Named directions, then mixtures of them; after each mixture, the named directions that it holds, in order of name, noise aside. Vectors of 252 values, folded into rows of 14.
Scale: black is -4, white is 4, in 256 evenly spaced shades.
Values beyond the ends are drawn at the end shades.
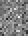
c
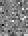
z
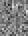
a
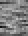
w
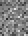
c, z.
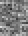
a, w.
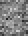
c, w.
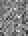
c.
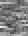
w.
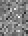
c.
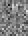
a.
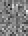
a.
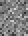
c, z.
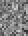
a, c.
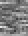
w.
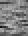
w.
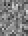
a, c.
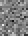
c, z.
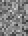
a, c.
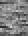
w.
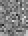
c, z.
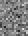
c, w.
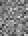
c, z.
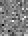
z.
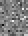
z.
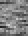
w.
